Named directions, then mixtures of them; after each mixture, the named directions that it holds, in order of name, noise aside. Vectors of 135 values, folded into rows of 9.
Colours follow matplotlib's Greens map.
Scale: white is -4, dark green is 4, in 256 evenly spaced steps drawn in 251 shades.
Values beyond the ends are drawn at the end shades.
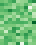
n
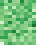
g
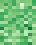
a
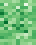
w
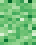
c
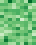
c, n.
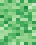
c, n, w.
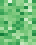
c, n, w.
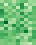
a, w.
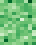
c.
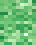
a, w.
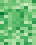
a, n, w.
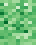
w.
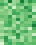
c, g.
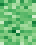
g, n.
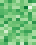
c, n, w.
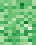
a.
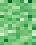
c.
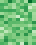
c, n.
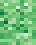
w.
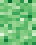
c.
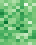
w.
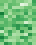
a, w.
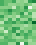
n.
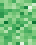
n, w.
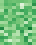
a.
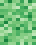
c, n, w.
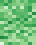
a, g.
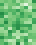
a, n, w.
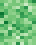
a, n, w.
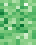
w.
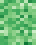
a, c, n.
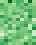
c.
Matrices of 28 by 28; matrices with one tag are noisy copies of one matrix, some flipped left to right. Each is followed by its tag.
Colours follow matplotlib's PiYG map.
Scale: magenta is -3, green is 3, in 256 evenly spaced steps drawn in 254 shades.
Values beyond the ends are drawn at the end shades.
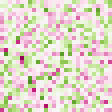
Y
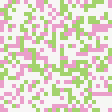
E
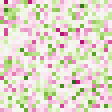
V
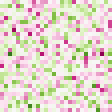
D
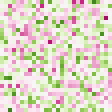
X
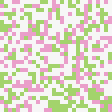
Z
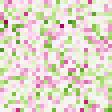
V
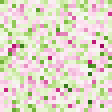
X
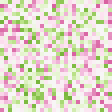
E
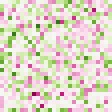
X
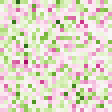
X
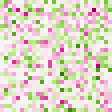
X
